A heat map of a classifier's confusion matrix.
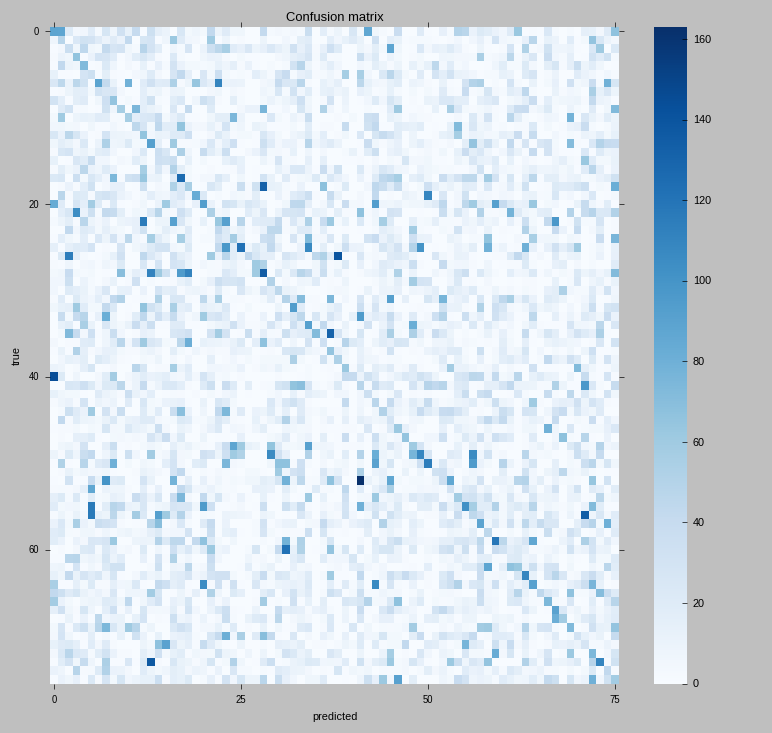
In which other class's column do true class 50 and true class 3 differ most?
56
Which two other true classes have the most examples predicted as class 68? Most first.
47, 30
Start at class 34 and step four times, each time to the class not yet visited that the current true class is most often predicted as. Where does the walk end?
46
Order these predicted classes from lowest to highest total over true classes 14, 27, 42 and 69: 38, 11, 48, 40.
38, 40, 11, 48
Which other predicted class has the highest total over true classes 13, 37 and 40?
0
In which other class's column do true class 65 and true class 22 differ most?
12
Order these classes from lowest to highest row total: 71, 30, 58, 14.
58, 30, 14, 71
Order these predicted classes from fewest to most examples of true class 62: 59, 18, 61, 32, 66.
59, 32, 66, 18, 61
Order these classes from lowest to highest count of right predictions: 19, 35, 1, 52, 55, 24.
52, 1, 24, 35, 19, 55
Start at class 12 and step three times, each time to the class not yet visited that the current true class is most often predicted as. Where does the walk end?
8
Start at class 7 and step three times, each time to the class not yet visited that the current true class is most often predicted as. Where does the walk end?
64
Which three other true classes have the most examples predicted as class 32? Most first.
41, 38, 20
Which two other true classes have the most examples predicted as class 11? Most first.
9, 56
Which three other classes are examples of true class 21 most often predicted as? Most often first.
3, 61, 41
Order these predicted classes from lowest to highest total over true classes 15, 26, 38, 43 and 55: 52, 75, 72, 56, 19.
19, 75, 52, 56, 72
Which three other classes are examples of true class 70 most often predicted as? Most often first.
23, 28, 25
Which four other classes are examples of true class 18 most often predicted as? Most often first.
28, 75, 36, 16
